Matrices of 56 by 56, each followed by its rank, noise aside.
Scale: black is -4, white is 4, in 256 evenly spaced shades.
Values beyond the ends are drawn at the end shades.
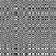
one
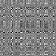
two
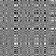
one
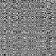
five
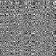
four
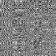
five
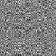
four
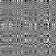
two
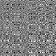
three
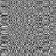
four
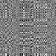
three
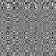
two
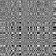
two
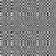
one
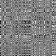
three
